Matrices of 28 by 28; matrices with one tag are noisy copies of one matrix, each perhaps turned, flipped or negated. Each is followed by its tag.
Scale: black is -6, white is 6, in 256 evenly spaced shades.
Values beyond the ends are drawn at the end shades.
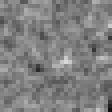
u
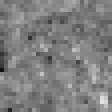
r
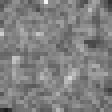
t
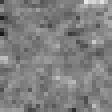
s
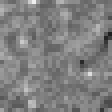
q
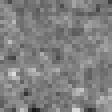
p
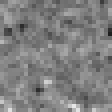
q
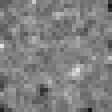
t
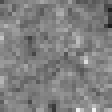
s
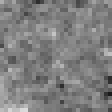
s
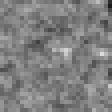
u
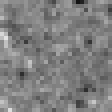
q
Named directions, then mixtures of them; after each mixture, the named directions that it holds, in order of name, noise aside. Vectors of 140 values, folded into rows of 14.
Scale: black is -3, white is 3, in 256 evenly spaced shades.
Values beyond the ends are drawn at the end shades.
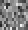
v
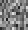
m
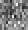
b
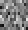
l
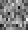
l, m, v.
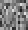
b, m, v.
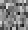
l, m, v.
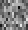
l, m, v.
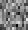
l, m.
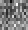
b.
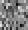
v.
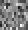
v.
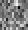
b, m, v.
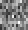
b, l, m.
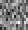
b, l, m.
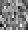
l, v.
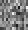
m.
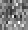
b.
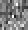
b, v.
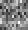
b, l, m.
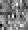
b, l, v.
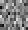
l.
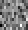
l, v.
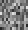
m.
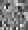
v.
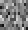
l.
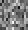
m, v.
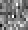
b, l, v.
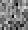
b, v.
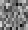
v.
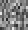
m.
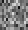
m, v.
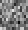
b, m.
